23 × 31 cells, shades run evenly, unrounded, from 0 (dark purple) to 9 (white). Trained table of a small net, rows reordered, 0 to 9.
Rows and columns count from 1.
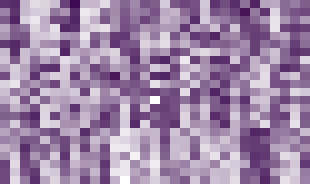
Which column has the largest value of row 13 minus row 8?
16
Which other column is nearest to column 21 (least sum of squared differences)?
10
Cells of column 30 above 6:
9
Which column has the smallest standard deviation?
25
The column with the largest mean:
5
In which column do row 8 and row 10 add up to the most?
19
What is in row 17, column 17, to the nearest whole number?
3
